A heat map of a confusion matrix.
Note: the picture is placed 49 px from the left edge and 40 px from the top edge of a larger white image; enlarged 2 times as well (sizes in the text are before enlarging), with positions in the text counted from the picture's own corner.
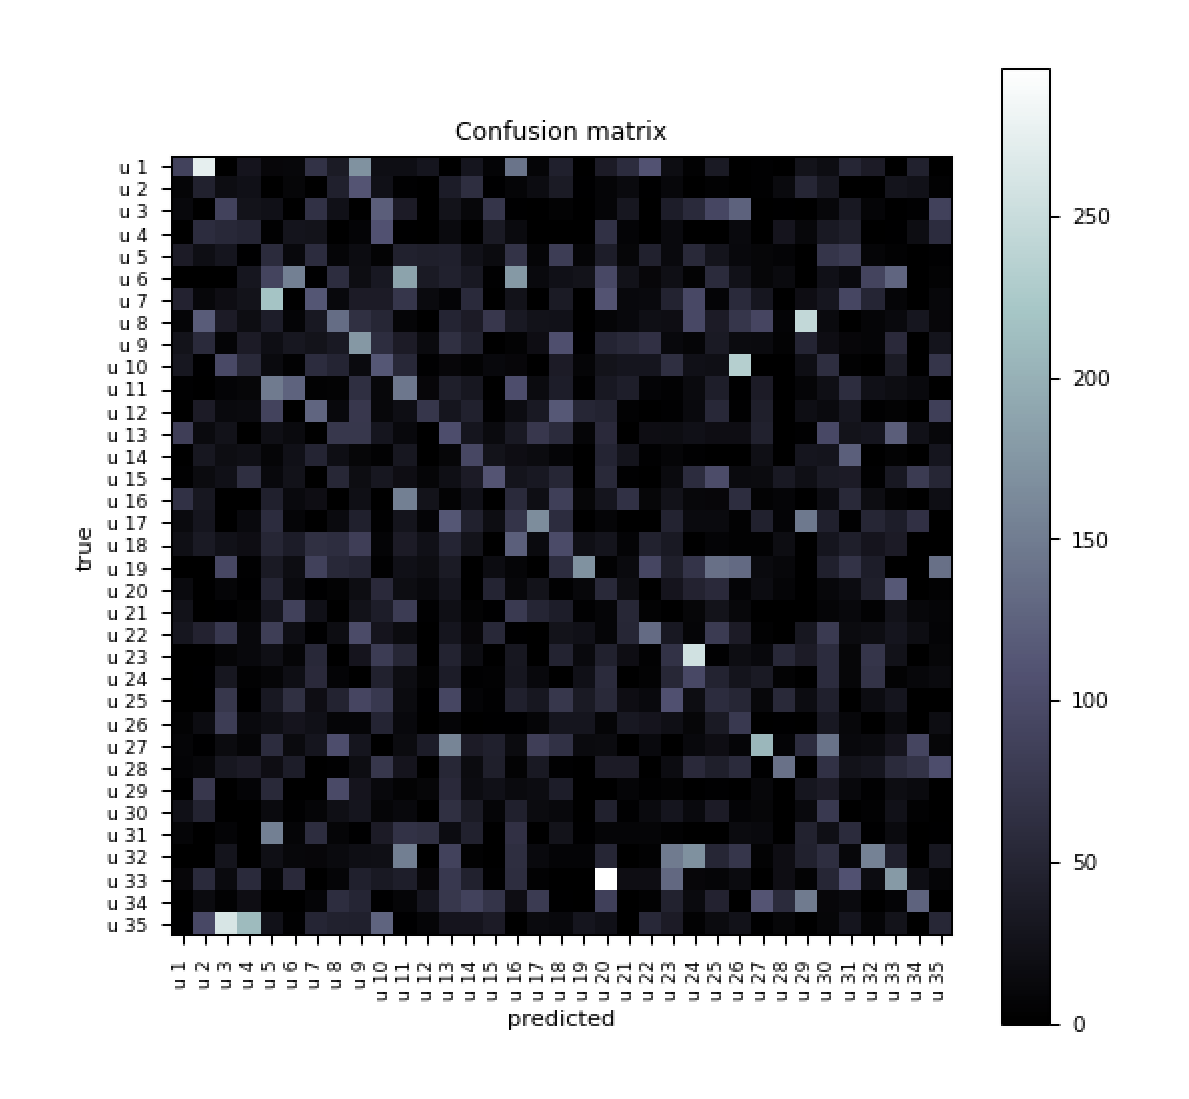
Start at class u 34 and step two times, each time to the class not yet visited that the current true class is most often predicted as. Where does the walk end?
u 8
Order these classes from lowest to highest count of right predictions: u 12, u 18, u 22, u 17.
u 12, u 18, u 22, u 17
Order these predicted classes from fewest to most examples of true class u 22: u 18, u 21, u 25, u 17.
u 17, u 18, u 21, u 25
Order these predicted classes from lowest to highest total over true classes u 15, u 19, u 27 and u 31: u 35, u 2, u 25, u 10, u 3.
u 2, u 10, u 3, u 35, u 25
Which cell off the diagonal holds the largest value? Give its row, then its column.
u 33, u 20
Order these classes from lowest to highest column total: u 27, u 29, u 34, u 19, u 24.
u 19, u 34, u 27, u 29, u 24
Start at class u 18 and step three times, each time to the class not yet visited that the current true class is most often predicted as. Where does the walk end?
u 5
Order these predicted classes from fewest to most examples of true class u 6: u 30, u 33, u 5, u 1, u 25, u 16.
u 1, u 30, u 25, u 5, u 33, u 16
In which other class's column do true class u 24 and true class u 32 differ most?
u 11
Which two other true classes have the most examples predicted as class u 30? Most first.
u 27, u 13
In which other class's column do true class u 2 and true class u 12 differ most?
u 7
